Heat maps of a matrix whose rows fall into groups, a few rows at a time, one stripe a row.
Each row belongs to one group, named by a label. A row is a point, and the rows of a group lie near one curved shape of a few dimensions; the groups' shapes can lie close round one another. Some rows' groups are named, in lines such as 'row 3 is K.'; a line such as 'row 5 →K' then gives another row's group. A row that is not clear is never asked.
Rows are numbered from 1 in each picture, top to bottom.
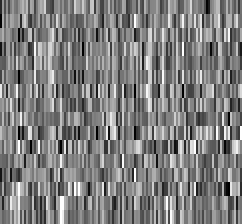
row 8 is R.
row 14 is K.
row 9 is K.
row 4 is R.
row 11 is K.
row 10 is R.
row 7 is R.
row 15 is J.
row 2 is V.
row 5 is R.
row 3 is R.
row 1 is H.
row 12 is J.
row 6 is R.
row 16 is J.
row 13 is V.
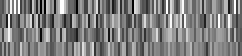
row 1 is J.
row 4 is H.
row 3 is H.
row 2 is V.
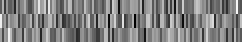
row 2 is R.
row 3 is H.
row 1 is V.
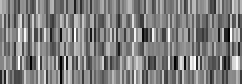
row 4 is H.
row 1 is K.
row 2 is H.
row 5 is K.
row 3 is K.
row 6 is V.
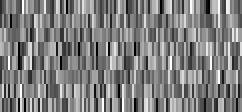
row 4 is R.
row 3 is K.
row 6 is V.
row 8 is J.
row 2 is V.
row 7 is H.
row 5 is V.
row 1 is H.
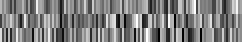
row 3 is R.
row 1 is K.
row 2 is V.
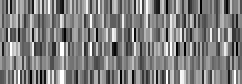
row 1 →R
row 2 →J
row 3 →V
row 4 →J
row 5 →H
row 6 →J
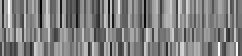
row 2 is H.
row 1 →H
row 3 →H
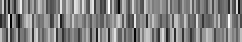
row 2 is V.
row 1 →H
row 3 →R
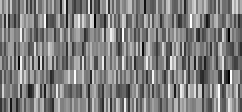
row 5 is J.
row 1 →K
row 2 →H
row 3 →K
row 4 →R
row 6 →K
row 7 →V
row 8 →V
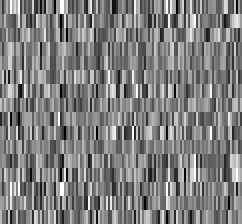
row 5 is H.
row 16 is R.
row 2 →K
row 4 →H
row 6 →H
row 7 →V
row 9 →V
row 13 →K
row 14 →J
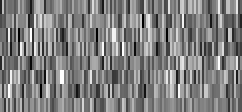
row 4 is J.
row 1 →V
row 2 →R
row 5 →V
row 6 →J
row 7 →H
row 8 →H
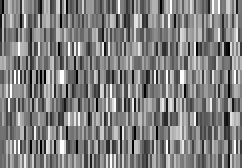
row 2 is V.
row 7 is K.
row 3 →V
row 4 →K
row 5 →K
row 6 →J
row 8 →V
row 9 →K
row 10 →J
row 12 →K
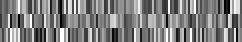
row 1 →K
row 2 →V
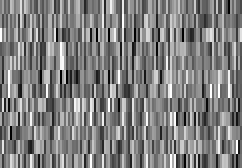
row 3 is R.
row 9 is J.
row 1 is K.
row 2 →J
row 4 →J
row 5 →J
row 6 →H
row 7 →V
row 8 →H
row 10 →V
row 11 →V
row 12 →J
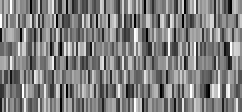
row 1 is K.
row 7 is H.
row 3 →V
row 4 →K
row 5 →K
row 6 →V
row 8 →V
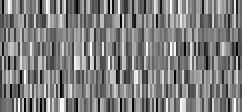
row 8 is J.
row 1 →H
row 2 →J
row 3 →H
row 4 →J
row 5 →H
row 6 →V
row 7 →V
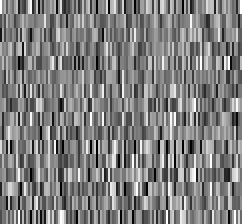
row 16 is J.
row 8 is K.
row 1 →R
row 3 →V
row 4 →H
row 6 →H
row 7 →J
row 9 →J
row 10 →H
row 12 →V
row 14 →V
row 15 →V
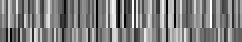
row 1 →V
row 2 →V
